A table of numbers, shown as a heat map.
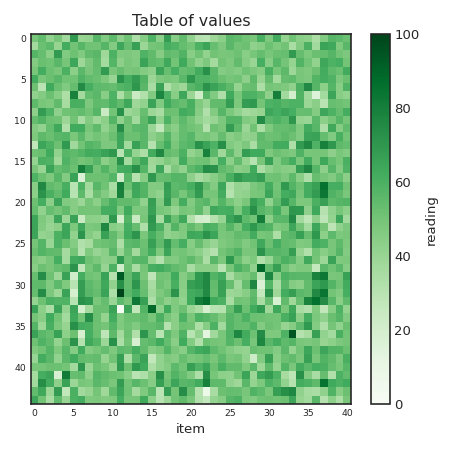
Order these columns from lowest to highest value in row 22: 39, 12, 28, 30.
30, 28, 12, 39
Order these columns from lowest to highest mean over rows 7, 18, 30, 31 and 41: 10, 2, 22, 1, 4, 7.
10, 7, 2, 4, 1, 22
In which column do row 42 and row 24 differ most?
37
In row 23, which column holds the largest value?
9
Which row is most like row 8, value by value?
21
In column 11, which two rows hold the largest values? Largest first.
31, 29
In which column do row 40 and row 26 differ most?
6
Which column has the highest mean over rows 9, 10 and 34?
33
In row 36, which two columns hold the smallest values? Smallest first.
22, 6
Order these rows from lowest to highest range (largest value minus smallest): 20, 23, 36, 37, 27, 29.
20, 27, 23, 37, 29, 36
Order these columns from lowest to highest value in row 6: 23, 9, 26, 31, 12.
26, 31, 9, 12, 23
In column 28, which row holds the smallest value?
39
